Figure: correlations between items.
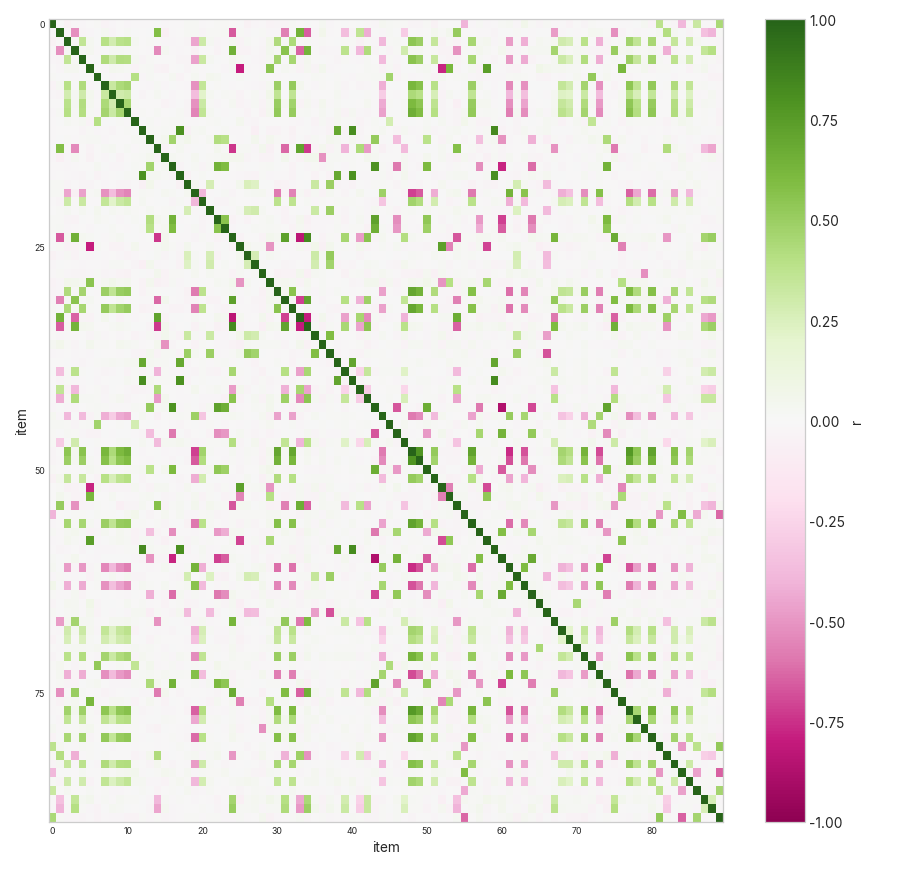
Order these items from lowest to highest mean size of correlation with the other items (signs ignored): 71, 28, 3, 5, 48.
28, 5, 3, 71, 48
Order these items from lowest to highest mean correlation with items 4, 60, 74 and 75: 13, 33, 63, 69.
33, 63, 13, 69
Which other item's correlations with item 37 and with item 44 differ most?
66
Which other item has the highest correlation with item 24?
34
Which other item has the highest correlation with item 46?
60
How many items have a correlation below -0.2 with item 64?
7
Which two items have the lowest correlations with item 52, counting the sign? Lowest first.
5, 58
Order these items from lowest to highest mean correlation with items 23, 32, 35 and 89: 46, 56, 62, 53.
46, 53, 62, 56
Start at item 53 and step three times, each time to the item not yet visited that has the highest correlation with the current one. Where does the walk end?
76
